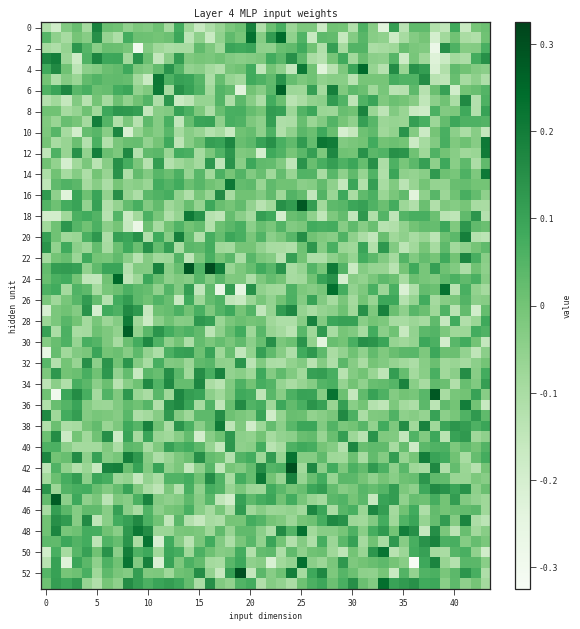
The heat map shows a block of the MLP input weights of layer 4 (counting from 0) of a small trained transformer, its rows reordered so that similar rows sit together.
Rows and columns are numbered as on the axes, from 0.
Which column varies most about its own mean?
38
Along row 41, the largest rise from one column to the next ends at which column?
24
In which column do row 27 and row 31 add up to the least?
0
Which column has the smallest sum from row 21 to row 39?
35
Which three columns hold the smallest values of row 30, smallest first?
27, 39, 43
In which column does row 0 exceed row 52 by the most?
20
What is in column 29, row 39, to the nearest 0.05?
0.1
